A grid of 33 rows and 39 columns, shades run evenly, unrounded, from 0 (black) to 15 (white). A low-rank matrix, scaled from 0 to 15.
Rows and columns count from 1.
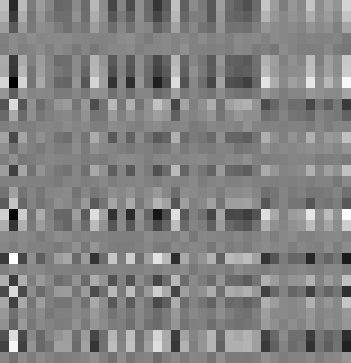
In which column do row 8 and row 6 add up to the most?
39
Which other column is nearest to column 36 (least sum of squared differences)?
16
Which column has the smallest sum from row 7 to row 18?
2
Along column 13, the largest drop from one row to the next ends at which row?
20
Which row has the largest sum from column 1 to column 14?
4
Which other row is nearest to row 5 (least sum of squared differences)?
25
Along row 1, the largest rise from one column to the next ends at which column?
3
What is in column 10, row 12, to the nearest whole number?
8
